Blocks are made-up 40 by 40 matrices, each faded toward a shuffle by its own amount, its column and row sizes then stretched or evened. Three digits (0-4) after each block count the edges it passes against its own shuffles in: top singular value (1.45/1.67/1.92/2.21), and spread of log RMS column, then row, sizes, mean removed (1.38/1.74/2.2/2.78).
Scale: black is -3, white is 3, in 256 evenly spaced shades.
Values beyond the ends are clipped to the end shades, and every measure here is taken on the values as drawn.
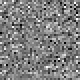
1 1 0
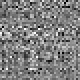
2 0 3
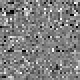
1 1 3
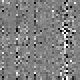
2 4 1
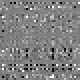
3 1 4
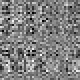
3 3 2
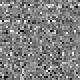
1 1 3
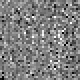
1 2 0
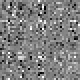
1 3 1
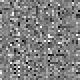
0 3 0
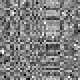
4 0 1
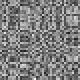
4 1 1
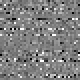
0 0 4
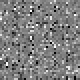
0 3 0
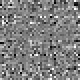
0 2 3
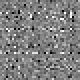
2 1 3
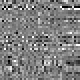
4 0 4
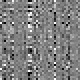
4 4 1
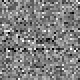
1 0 2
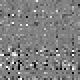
1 2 4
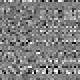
4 0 4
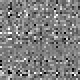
1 2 3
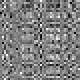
4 3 0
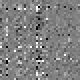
2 3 2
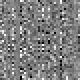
2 4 0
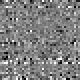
1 1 4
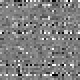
2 2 4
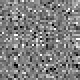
3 1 1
